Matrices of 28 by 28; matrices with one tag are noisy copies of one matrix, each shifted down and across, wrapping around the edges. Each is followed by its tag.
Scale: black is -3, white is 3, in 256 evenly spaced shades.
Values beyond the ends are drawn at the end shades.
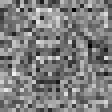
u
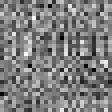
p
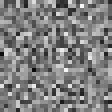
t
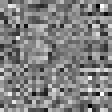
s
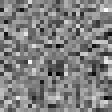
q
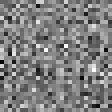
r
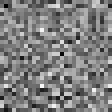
q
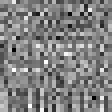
p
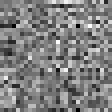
s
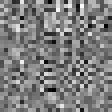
r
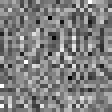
p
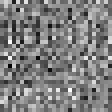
p
